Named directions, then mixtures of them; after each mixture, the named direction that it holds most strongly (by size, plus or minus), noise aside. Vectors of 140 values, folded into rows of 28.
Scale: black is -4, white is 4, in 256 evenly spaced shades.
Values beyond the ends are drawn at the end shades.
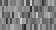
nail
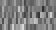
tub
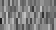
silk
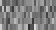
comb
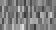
tub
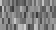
comb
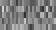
tub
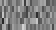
tub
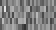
nail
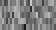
nail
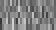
silk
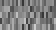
silk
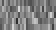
tub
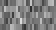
nail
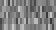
tub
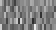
comb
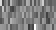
comb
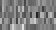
tub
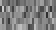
comb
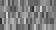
silk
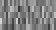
silk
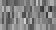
comb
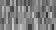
tub
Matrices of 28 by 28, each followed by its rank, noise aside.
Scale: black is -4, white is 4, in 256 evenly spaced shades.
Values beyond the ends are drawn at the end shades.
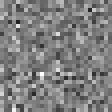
seven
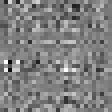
four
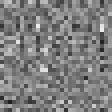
four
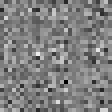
six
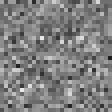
six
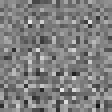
five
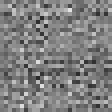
five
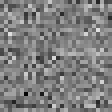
seven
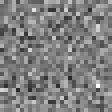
six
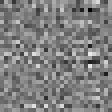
four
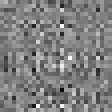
four
